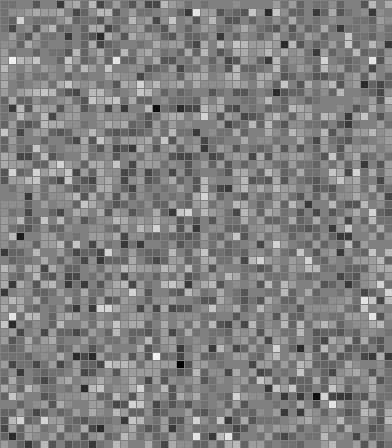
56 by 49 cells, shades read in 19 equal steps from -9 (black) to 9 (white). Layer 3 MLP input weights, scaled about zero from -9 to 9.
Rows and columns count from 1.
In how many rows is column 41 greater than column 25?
27
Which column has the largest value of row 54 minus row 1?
8
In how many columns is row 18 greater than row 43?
23
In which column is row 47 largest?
38
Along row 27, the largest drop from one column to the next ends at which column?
48
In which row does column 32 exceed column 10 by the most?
2
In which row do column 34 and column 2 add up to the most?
22
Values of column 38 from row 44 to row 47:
-6 0 4 5
